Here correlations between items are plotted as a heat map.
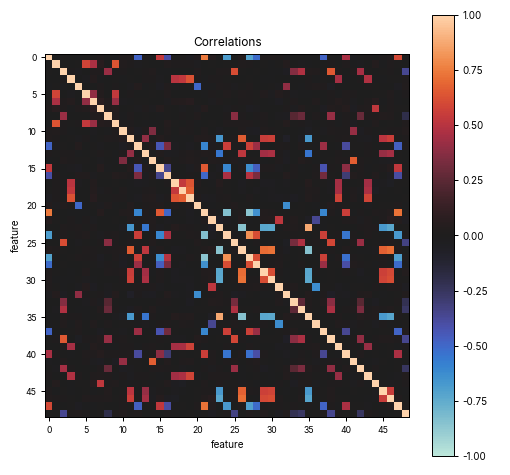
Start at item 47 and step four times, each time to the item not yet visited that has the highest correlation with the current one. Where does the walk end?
40
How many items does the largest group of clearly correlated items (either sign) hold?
11
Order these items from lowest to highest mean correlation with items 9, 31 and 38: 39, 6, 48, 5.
48, 39, 6, 5
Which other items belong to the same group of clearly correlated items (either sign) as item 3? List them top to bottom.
17, 18, 19, 39, 43
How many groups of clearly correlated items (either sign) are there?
9
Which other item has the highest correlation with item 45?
26
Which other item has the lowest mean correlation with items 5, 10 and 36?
31
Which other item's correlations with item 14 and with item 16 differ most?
41
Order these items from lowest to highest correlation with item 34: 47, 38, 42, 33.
47, 33, 42, 38
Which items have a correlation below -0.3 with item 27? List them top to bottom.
0, 15, 21, 40, 47
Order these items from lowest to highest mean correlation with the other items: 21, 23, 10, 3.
23, 21, 10, 3
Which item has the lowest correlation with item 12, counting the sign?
21
